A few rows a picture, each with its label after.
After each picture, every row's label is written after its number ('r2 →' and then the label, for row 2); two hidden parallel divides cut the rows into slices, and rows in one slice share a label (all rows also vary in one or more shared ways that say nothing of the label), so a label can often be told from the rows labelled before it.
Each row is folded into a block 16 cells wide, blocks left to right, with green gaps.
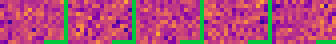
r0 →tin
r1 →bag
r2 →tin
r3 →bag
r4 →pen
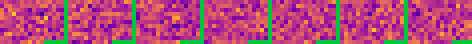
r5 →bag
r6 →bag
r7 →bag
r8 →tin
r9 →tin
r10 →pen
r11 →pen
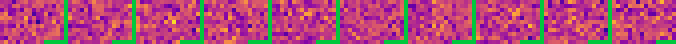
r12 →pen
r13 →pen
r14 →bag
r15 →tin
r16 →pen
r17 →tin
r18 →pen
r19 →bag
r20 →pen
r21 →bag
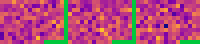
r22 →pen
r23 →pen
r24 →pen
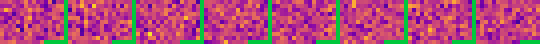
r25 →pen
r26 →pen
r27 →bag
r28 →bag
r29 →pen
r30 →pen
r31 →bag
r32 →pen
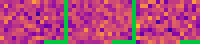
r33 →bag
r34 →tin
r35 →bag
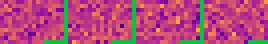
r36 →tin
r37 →pen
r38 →bag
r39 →tin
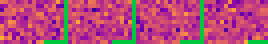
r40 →bag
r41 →tin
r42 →bag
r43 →pen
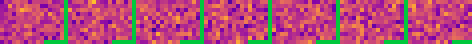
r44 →tin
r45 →pen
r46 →bag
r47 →bag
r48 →bag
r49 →bag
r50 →bag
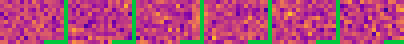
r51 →tin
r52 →pen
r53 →pen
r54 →tin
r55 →tin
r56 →pen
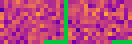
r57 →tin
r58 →tin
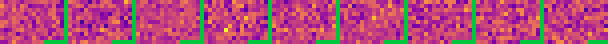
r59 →bag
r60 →tin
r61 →tin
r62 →bag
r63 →pen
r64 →tin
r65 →pen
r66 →pen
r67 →bag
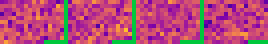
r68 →pen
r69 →pen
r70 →tin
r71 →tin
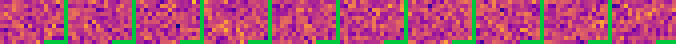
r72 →bag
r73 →tin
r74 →bag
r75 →tin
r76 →pen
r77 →pen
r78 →tin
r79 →bag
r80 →pen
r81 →pen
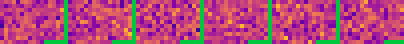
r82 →pen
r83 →pen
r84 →pen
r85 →tin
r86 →bag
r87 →pen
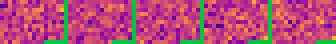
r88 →pen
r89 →tin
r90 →tin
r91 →pen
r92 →bag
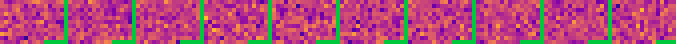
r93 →bag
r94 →tin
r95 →tin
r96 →pen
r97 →pen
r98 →bag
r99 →bag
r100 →tin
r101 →tin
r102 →pen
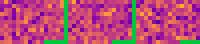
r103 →pen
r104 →bag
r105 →bag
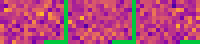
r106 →tin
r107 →tin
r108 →pen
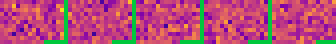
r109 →pen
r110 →tin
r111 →pen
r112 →tin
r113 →tin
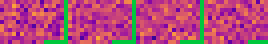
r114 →bag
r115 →tin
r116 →tin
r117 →tin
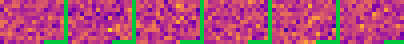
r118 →tin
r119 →pen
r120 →tin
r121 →bag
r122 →bag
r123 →tin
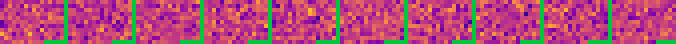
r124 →tin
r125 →pen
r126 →tin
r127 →pen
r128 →pen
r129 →pen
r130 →bag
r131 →tin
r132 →bag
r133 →tin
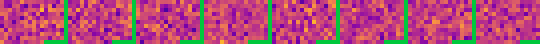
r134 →pen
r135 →pen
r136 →bag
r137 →tin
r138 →pen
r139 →tin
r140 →tin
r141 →tin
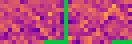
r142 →tin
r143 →tin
